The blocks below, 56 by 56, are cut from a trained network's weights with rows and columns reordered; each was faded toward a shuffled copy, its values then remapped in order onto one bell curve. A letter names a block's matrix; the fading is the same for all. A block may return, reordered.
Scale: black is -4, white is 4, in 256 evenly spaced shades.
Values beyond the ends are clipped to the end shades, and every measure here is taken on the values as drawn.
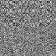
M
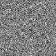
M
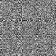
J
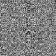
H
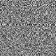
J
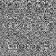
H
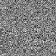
H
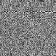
J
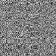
H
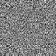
M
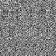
H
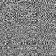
M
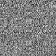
M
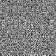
H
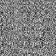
H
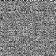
J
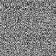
H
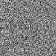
M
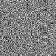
M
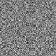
M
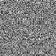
M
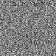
M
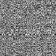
J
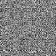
J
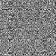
J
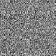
H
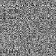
J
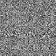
H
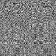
M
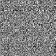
J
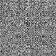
H
